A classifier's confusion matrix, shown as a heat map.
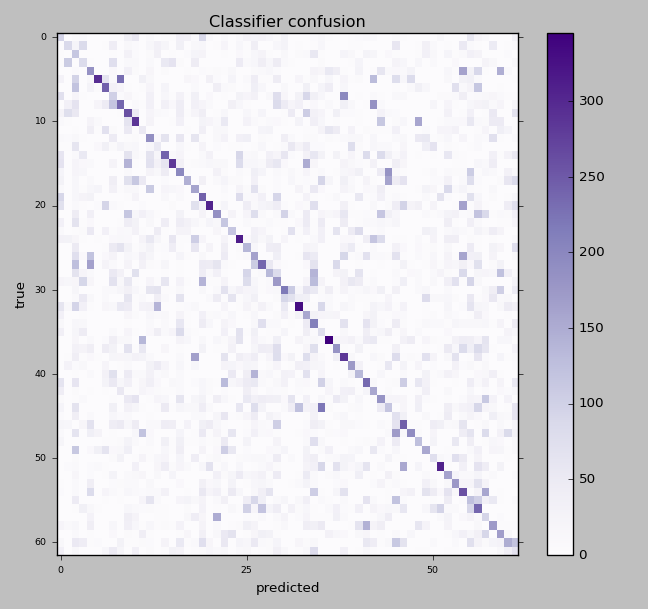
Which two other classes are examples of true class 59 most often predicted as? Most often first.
57, 23
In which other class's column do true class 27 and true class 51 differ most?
4
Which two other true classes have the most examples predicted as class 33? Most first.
15, 9
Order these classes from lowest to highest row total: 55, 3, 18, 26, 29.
3, 18, 55, 26, 29
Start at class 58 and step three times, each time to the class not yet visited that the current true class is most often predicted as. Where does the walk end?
2
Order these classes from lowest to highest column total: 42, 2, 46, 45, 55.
42, 46, 45, 55, 2
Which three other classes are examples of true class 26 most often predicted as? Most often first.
54, 4, 38
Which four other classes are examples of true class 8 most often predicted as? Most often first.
42, 7, 29, 2
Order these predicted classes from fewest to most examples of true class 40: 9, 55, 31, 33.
55, 31, 9, 33
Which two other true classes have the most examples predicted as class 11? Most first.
36, 47
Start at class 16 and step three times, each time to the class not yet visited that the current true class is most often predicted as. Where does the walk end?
24
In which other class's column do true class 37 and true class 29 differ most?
19
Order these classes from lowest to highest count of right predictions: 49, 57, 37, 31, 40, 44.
31, 57, 44, 40, 49, 37
